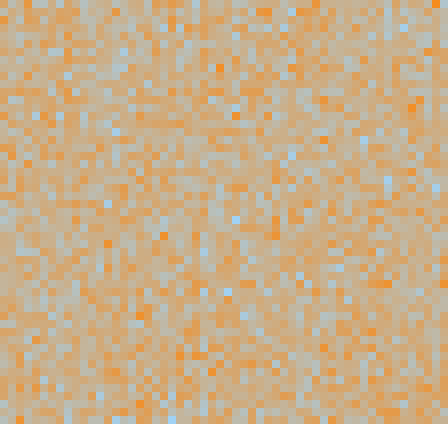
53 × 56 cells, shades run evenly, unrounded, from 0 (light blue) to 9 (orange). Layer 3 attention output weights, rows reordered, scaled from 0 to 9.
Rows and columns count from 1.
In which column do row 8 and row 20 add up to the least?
37
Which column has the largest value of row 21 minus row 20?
4
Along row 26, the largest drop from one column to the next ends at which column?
14
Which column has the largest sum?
18
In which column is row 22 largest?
52
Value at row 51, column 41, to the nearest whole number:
5
